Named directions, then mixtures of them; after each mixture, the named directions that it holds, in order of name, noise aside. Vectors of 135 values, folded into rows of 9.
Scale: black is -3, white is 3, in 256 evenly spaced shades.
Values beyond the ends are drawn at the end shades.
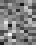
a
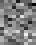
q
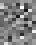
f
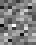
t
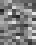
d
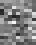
d.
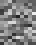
d.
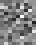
f.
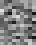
d.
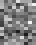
f, q.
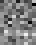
q.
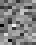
t.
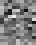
d, f, t.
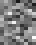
d, q.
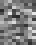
d.
